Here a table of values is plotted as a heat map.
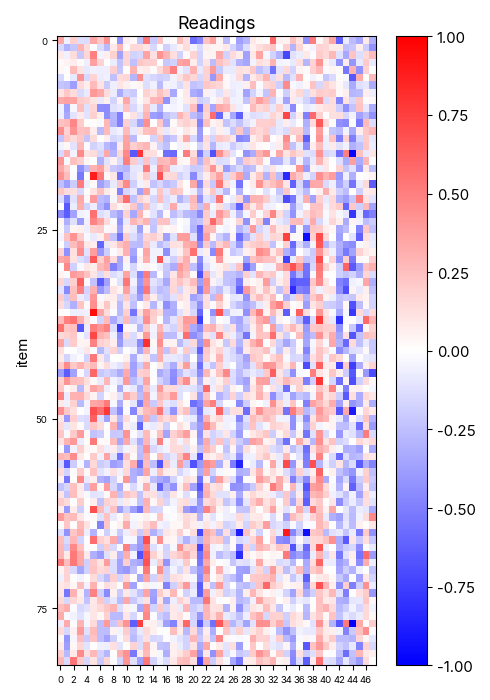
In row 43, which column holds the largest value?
39
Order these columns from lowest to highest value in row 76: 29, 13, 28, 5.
28, 5, 29, 13
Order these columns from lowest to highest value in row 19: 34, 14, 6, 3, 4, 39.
6, 14, 4, 34, 39, 3
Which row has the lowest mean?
56
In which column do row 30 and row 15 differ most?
12
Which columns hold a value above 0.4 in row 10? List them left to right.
23, 34, 38
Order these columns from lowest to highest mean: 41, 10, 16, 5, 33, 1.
16, 1, 33, 41, 10, 5
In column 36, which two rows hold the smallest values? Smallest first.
32, 33
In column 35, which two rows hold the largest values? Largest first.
30, 49
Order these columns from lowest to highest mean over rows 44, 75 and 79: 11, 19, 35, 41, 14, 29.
35, 11, 14, 19, 29, 41
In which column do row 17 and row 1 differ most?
3
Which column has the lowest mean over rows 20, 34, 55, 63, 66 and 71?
21
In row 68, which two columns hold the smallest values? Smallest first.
27, 12
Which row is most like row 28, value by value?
81
